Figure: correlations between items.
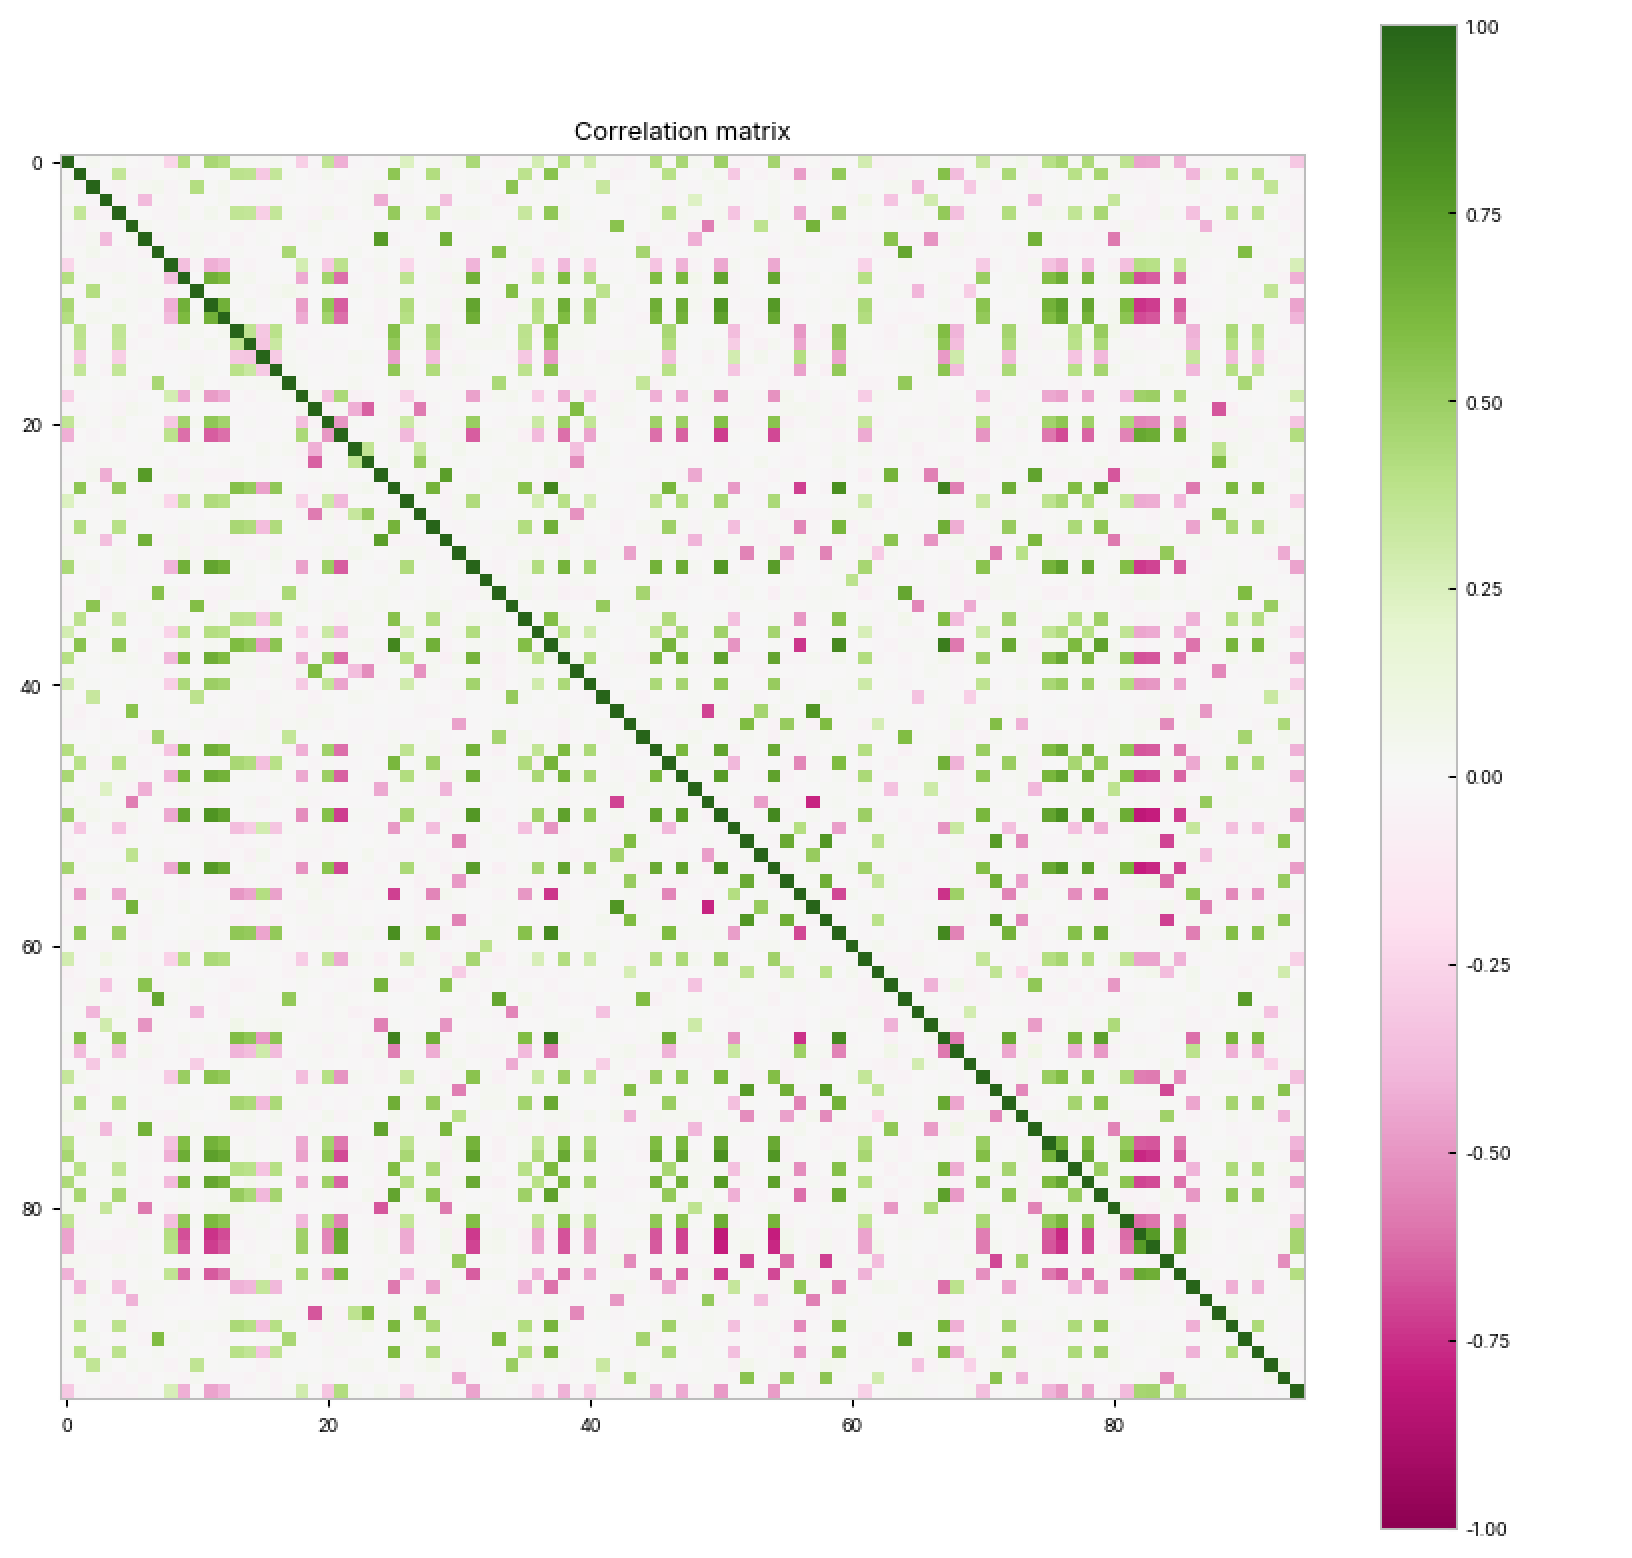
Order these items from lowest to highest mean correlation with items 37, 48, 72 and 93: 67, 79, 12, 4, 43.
12, 43, 4, 79, 67
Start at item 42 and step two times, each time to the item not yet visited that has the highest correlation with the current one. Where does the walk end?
5
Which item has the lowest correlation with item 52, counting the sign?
84
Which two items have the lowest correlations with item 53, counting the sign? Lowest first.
49, 87
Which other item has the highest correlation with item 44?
64
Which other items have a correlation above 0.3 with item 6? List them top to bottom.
24, 29, 63, 74
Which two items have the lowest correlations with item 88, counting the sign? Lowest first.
19, 39
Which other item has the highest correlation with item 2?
34
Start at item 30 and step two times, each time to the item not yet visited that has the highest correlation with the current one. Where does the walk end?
73
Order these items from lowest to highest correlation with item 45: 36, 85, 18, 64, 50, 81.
85, 18, 64, 36, 81, 50
